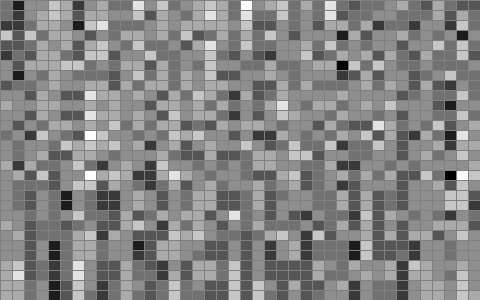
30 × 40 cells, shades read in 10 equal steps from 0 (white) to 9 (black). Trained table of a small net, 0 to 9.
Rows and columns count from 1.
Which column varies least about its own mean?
11
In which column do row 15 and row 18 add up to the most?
38
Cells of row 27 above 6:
3
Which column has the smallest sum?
39
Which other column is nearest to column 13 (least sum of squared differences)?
26
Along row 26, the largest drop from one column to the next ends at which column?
31
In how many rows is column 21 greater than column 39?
19
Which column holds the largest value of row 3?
7
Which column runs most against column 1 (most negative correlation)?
9
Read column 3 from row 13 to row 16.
4 7 4 4
